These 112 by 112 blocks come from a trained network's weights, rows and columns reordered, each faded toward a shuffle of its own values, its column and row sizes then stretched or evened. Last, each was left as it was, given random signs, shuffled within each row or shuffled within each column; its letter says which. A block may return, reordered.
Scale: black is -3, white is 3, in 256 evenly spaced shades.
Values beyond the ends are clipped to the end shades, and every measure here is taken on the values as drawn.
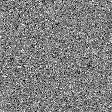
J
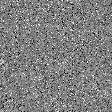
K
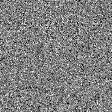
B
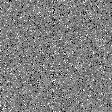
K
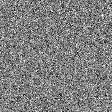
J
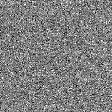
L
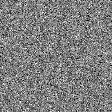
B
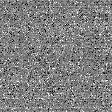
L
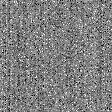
K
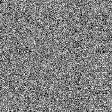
L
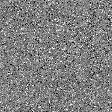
K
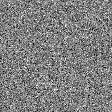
K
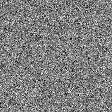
J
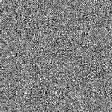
L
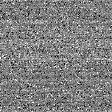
L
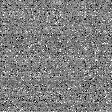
L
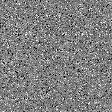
B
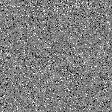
B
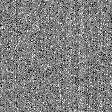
K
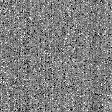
L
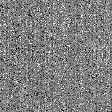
L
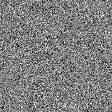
B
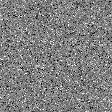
J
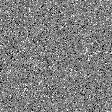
J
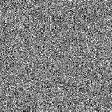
L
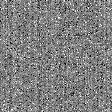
L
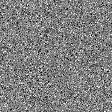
B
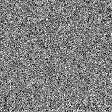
L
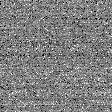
J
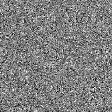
L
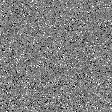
J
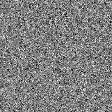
L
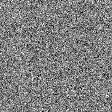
K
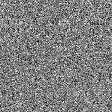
L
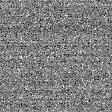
L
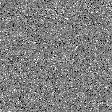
J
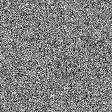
K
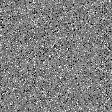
K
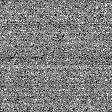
J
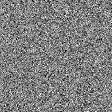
L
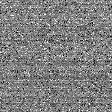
L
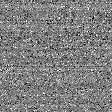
J
